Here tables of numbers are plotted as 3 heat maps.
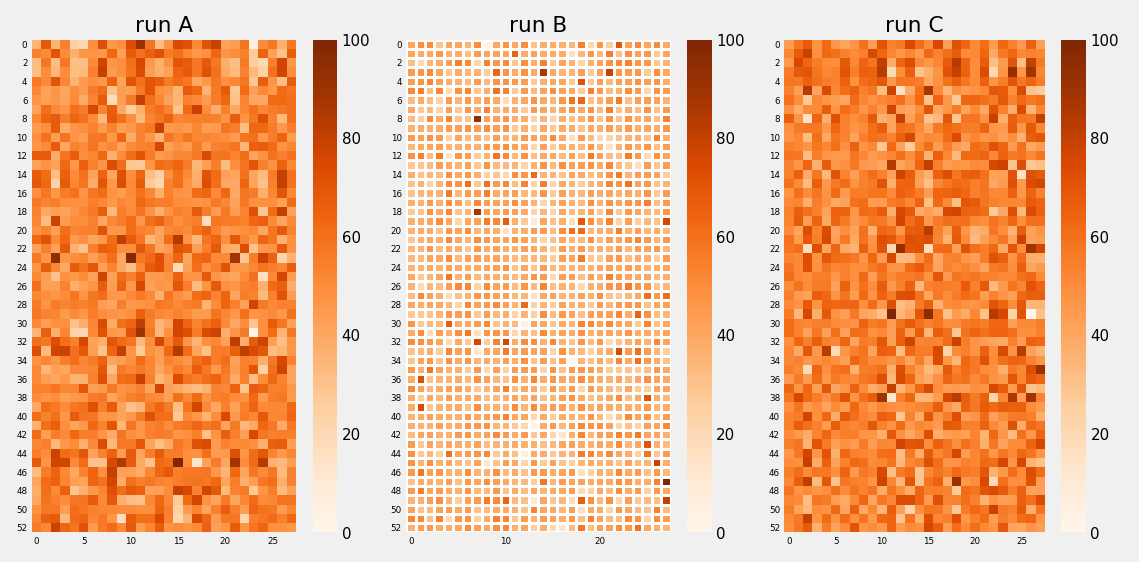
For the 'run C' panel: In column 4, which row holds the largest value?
33
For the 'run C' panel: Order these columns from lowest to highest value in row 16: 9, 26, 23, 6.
6, 23, 9, 26
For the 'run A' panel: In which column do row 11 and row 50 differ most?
15
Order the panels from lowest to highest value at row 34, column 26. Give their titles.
run B, run C, run A
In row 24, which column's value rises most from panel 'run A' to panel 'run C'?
15
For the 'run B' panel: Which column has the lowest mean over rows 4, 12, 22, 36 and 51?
4
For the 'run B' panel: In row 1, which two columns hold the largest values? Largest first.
11, 21
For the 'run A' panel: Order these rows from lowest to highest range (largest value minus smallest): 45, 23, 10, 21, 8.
10, 8, 21, 23, 45
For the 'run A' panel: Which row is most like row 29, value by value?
17
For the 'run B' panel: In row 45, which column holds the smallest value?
8
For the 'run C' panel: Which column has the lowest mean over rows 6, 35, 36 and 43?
2
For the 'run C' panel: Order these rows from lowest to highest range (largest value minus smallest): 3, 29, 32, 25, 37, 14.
25, 32, 37, 14, 3, 29
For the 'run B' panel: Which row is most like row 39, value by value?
36
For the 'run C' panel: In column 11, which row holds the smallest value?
38
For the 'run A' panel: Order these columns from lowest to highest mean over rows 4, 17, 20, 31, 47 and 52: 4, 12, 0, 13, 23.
23, 4, 0, 13, 12
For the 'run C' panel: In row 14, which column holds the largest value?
12
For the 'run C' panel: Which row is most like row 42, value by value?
7
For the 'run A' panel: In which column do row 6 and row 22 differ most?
8
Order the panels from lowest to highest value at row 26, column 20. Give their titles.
run B, run A, run C
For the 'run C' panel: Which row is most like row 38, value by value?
3
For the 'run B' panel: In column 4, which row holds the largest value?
30
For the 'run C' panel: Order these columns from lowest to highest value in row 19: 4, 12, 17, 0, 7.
4, 7, 0, 17, 12
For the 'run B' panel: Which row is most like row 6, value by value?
20
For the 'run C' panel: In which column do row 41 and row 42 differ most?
24
